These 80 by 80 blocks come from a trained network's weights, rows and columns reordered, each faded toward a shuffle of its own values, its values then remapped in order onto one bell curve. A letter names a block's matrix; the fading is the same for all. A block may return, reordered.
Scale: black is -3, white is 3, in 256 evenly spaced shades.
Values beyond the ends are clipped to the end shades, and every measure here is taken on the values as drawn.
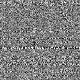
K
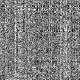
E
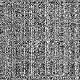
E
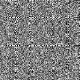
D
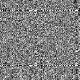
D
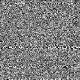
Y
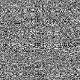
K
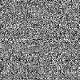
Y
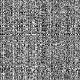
E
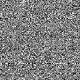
Y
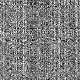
E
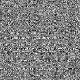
K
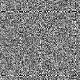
D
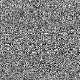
K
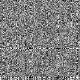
D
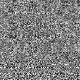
Y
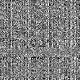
E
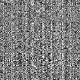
E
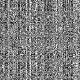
E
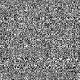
K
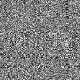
K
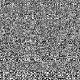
K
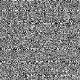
K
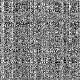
E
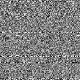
K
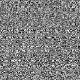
K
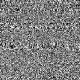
Y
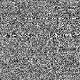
Y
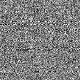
Y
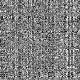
E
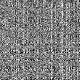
E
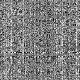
E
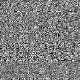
K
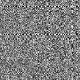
D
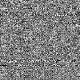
K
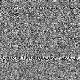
K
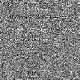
K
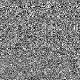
Y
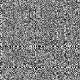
D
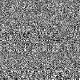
Y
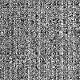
E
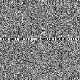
D
